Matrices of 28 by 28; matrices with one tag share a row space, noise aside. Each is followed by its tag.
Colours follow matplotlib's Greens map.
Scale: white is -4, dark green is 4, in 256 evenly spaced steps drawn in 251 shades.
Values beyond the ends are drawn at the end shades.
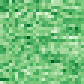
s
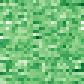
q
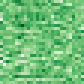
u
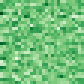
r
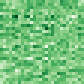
r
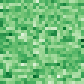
q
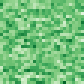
u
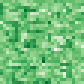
u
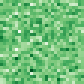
r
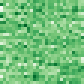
q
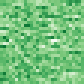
s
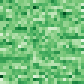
q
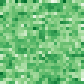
q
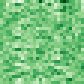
u
